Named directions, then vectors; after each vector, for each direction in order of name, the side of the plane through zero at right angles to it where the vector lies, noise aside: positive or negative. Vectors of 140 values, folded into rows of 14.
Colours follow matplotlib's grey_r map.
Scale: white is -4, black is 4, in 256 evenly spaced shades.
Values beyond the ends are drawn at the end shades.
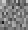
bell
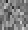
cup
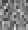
negative, positive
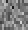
positive, positive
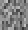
positive, negative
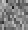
positive, positive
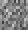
positive, negative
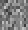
negative, positive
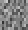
positive, negative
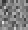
negative, positive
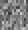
negative, positive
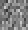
negative, positive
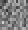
negative, positive
